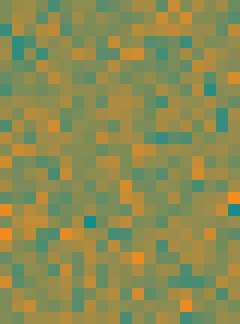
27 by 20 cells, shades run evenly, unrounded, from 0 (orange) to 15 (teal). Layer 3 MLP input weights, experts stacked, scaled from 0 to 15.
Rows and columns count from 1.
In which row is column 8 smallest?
24
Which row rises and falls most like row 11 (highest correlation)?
3
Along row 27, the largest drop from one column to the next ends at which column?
12
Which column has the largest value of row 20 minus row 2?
5
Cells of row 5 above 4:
17
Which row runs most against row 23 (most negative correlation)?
2
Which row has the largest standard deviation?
20
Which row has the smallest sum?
13
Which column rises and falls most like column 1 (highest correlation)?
6
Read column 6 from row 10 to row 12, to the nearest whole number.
9 10 5
